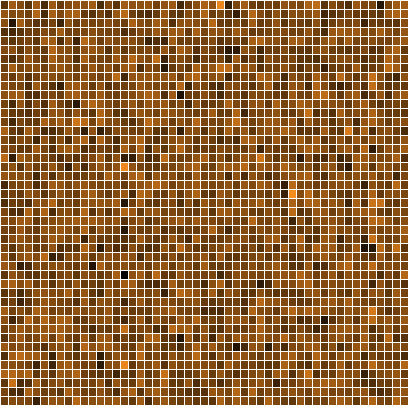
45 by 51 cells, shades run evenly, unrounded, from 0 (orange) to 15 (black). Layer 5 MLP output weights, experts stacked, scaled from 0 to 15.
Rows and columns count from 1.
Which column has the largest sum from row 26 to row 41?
21
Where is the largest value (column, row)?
16, 31
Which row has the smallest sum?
14
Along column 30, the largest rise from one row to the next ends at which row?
39
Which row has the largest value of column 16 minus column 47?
23
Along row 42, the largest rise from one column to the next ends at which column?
40
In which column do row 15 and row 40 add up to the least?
44
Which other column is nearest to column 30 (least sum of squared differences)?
34
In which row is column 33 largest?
32
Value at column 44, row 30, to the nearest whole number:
4
